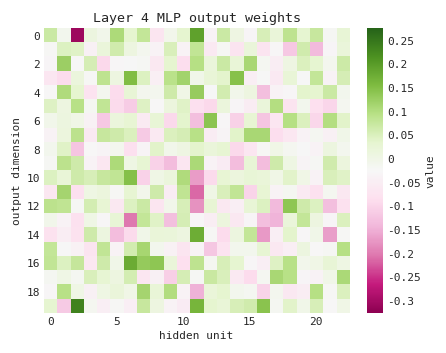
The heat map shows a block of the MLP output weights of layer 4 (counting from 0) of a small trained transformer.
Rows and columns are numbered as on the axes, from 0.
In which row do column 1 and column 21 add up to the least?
14
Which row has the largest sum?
16
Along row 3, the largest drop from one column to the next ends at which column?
15
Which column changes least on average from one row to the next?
19
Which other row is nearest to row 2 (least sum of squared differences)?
4
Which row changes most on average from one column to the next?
6
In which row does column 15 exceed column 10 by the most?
2
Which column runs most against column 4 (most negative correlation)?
12
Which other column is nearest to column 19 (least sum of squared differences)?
0
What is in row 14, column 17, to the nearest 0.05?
-0.05
